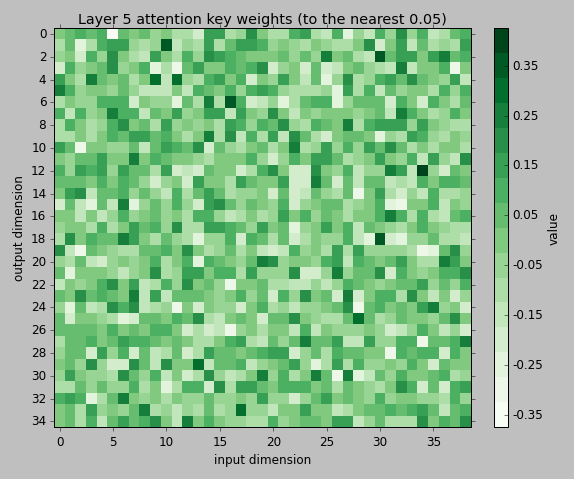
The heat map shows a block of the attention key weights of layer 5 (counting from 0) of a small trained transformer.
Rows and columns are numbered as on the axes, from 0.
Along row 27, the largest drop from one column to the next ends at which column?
34
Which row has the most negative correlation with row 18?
25
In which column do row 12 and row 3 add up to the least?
11
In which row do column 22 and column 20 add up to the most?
9
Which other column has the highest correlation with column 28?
22
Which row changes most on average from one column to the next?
4
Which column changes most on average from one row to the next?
13
